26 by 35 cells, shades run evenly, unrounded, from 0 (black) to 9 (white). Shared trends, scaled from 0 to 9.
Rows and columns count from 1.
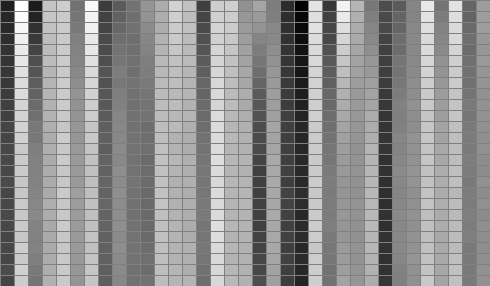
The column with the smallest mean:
22
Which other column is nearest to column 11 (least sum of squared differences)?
10
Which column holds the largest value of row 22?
16
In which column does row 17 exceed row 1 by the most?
3
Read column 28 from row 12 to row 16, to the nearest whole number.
2 2 2 2 2
